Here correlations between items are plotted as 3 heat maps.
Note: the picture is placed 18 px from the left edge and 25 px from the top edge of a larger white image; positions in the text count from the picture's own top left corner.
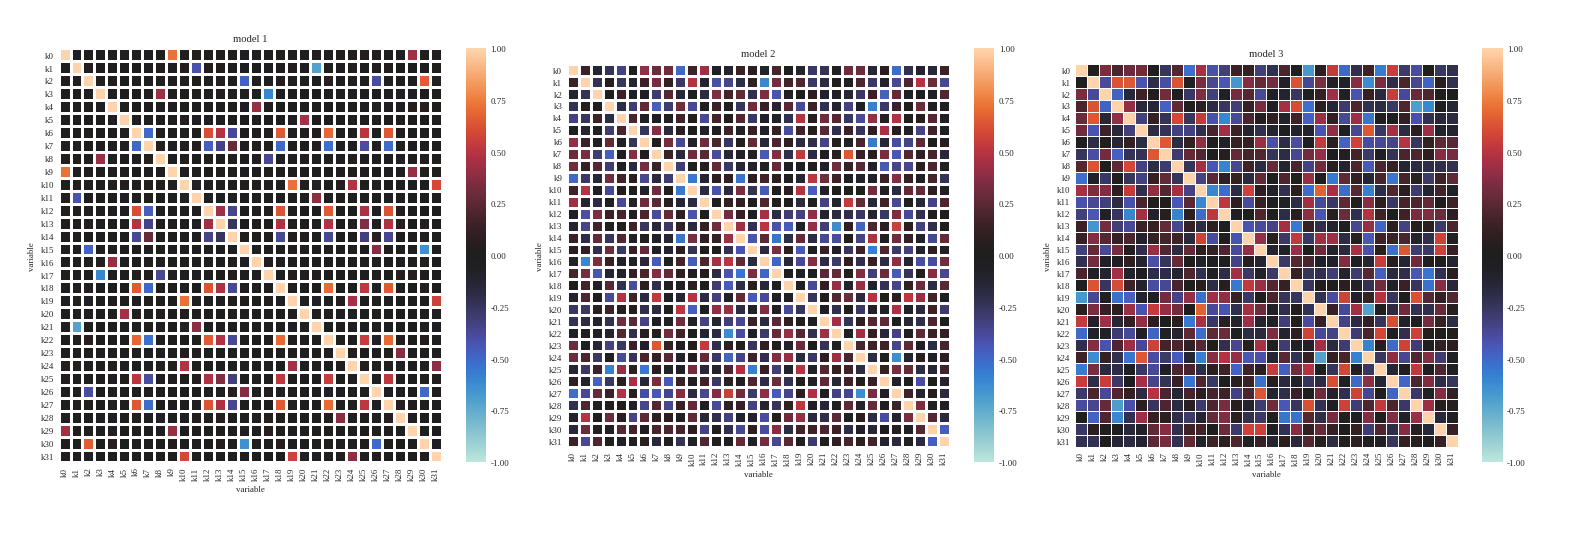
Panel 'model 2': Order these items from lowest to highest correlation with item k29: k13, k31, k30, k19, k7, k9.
k13, k31, k9, k7, k30, k19
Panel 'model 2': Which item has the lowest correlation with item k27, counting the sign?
k24
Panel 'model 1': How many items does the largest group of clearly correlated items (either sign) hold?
9
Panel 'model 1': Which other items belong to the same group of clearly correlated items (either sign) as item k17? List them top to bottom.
k3, k8
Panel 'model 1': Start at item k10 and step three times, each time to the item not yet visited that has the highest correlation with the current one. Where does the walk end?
k24
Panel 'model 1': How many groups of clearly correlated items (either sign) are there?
9
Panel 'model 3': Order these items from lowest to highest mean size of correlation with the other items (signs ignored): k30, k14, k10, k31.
k31, k30, k14, k10
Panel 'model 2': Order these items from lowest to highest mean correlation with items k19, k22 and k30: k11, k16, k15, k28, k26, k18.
k16, k11, k15, k26, k18, k28
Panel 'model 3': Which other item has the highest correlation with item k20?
k10
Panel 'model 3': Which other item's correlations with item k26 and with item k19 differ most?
k0
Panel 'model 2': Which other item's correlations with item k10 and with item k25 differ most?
k1
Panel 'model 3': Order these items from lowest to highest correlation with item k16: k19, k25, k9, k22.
k9, k19, k22, k25
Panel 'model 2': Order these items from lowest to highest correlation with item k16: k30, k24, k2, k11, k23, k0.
k30, k24, k0, k23, k11, k2
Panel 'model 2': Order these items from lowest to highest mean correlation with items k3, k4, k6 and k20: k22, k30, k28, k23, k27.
k23, k28, k22, k30, k27
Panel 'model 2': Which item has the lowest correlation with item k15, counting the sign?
k25
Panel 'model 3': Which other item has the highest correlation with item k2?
k26
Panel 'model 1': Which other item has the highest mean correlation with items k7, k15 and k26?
k14
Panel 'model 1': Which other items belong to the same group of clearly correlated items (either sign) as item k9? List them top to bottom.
k0, k29
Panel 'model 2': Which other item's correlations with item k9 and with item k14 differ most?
k10
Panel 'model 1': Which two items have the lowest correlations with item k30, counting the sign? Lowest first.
k15, k26
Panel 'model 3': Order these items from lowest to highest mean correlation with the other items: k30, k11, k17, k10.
k17, k11, k10, k30
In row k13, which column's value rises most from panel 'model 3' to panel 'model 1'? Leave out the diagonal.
k18
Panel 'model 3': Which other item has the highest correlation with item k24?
k5
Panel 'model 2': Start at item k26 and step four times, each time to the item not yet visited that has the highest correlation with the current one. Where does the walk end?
k11
